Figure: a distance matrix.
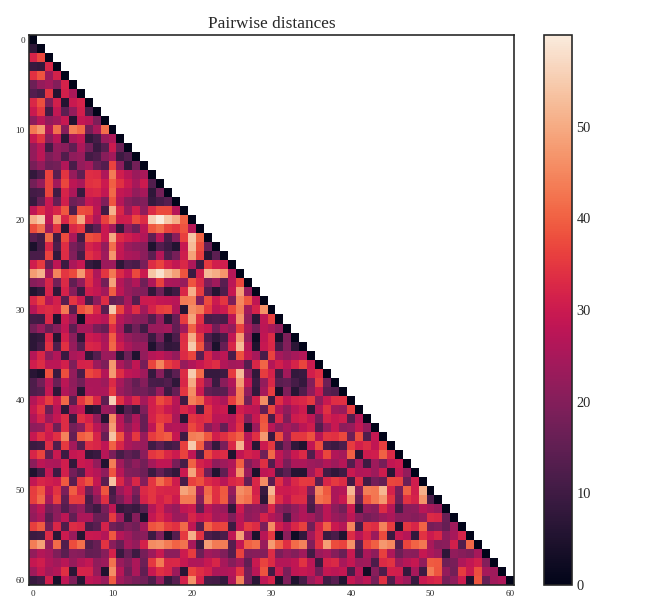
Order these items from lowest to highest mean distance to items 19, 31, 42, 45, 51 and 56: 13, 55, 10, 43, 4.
13, 55, 4, 43, 10
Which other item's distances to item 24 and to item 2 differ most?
22
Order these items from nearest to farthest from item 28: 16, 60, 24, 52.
60, 24, 16, 52
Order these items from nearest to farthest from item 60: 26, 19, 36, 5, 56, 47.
5, 47, 36, 19, 56, 26
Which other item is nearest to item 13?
35
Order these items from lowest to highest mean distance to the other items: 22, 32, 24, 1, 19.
32, 24, 1, 22, 19
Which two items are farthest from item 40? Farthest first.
10, 50
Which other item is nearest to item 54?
46
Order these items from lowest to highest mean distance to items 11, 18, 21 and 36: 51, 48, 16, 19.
48, 51, 19, 16
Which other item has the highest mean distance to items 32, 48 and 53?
20
